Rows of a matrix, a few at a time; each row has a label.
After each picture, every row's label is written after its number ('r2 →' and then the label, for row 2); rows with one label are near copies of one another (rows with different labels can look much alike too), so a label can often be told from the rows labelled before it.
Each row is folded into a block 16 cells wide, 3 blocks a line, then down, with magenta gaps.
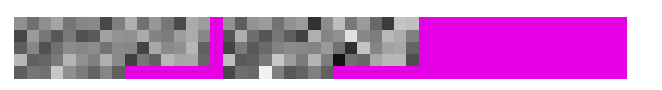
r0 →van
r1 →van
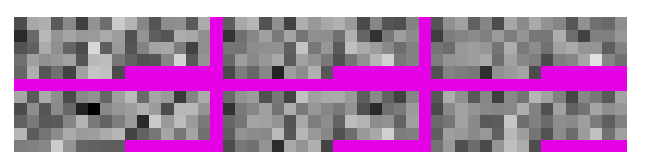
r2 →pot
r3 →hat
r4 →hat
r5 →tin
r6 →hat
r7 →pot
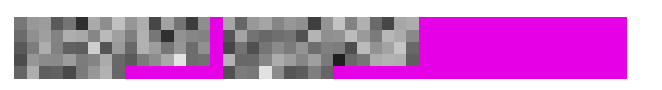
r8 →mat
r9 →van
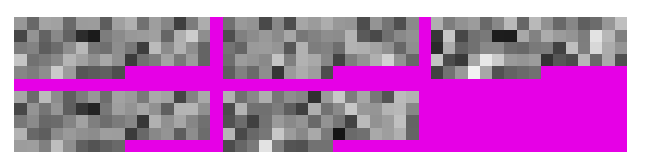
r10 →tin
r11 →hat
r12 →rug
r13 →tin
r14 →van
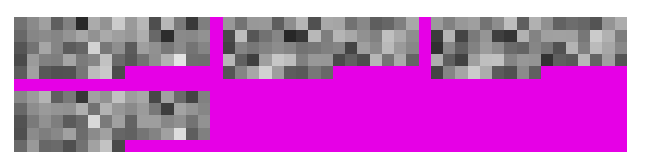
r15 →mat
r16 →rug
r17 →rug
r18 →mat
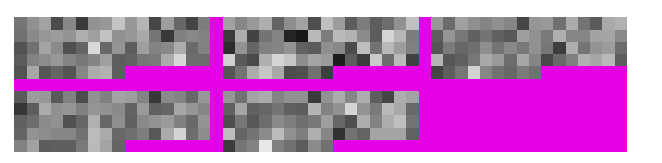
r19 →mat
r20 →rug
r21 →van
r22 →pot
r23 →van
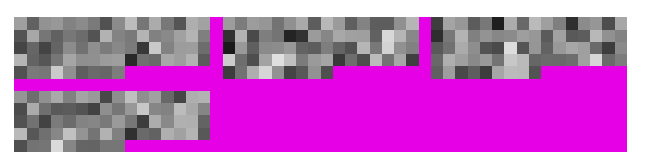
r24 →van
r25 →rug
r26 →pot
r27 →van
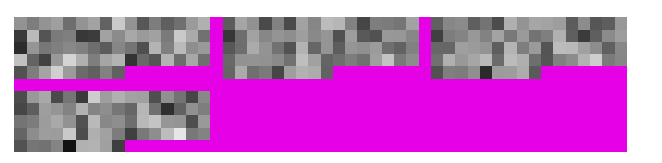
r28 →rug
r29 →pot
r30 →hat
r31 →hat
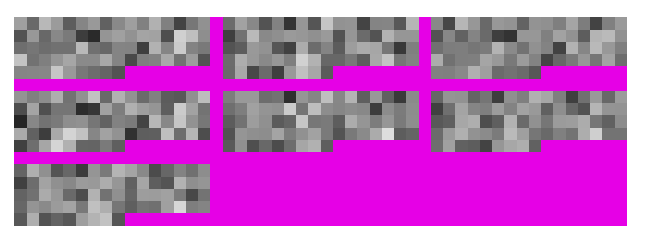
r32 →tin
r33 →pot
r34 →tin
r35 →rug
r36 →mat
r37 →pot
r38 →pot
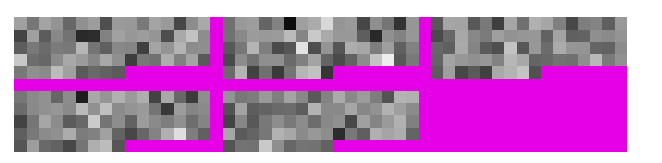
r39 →tin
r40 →mat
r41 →pot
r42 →mat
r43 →van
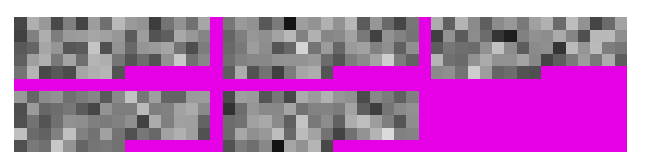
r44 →pot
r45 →mat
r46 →tin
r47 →van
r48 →hat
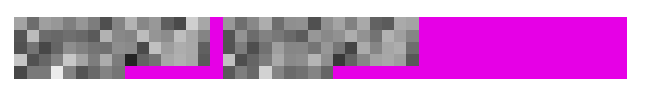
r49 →van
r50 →van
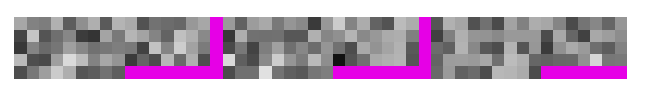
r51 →rug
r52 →van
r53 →pot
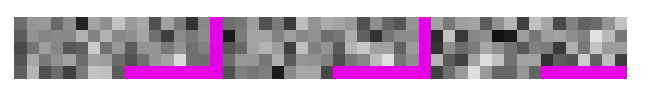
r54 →mat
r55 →hat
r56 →rug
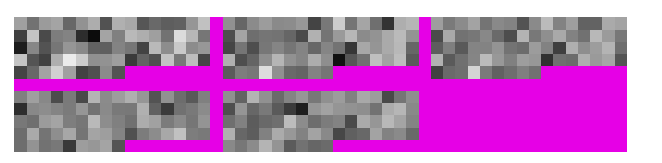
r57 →rug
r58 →van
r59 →van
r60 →hat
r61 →tin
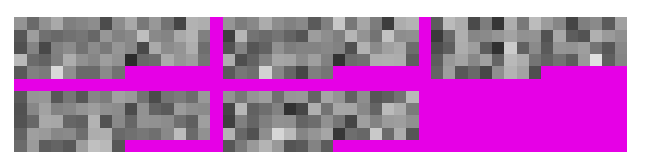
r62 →van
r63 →van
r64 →pot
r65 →pot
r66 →rug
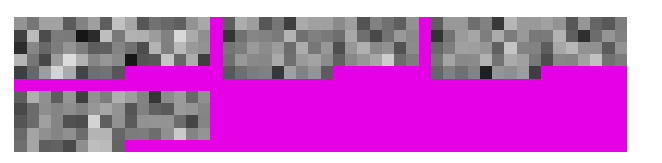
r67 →rug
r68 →hat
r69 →hat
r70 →pot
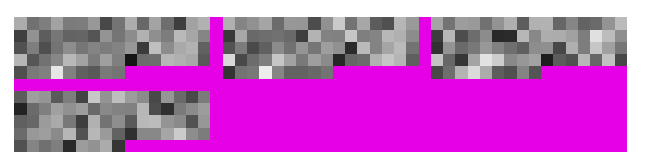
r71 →van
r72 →van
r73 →rug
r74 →hat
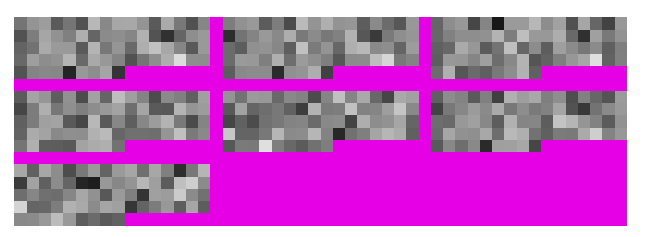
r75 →hat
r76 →hat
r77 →mat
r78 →pot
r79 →van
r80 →hat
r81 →tin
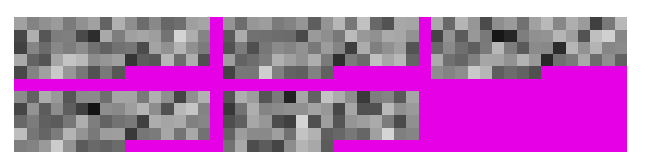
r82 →rug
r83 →van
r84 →tin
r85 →tin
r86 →pot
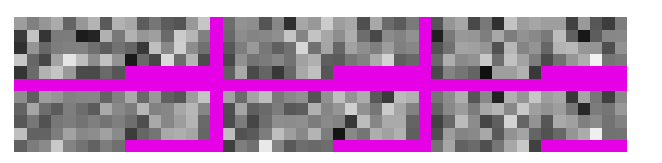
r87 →rug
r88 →mat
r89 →hat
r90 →van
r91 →van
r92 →mat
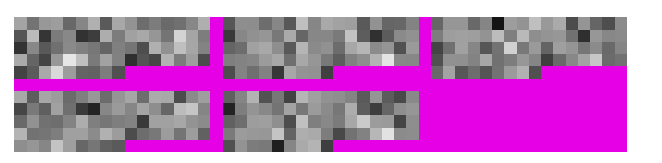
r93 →rug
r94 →hat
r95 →mat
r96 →tin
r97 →hat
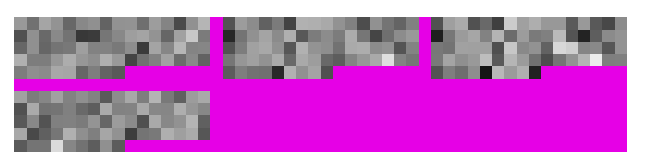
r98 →tin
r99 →hat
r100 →hat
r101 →van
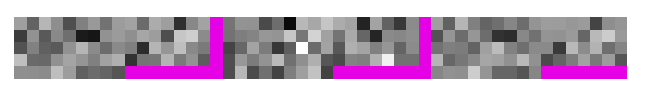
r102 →tin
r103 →mat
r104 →tin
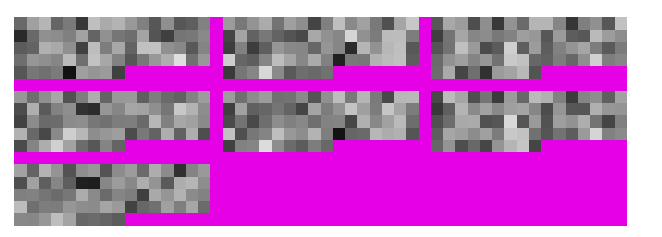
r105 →hat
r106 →van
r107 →pot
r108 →rug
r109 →van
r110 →pot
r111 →tin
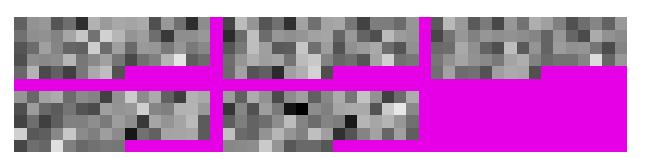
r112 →mat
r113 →pot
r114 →pot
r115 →van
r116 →tin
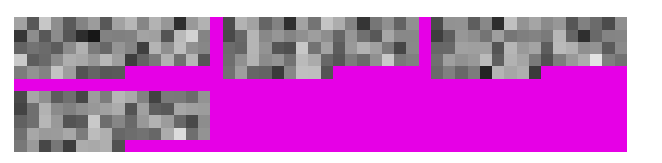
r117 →tin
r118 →pot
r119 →hat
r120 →pot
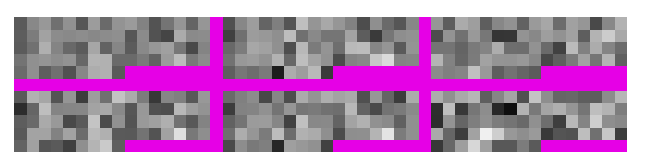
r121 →pot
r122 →hat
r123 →tin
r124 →pot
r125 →hat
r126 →rug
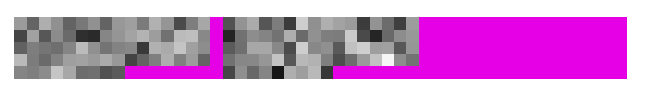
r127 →tin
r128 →hat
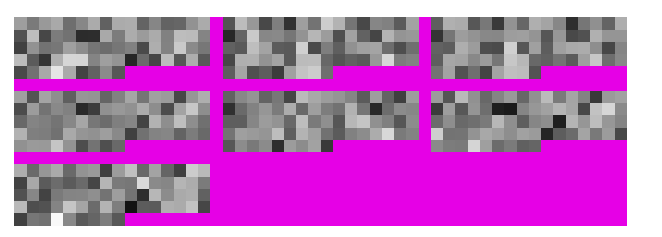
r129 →rug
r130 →pot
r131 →pot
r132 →tin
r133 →hat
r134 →tin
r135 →van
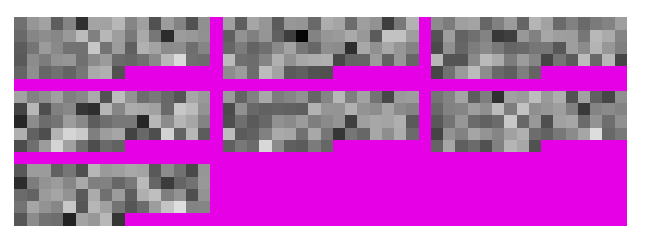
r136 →mat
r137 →tin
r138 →rug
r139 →rug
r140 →van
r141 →mat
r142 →hat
